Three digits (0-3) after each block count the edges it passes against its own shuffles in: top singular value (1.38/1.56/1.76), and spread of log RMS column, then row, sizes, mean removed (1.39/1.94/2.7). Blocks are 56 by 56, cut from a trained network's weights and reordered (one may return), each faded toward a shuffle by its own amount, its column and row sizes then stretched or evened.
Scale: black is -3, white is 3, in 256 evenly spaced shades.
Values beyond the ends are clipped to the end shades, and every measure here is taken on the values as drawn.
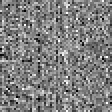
1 1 0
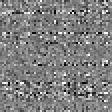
1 1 3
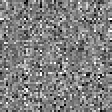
2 2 1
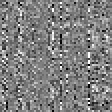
3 3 0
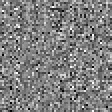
0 2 0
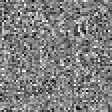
1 1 1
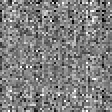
2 1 2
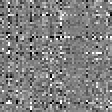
2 3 2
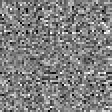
1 0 2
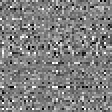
2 2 3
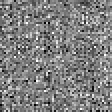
0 1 1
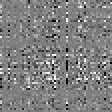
0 3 3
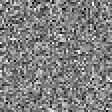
1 0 0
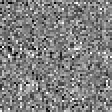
0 1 1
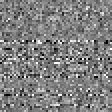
1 0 3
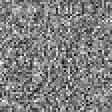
2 0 0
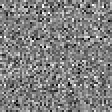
1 0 2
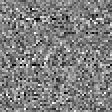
0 0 2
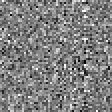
0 2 1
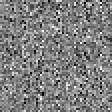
0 2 0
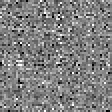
1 2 2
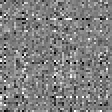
0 3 2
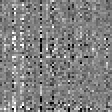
3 3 2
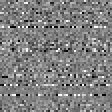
3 0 3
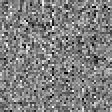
0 2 0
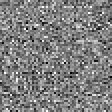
2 0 2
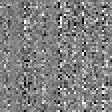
2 3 2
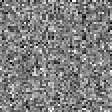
2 1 1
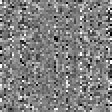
0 3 0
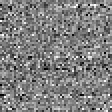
0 0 2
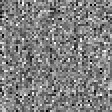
0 1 1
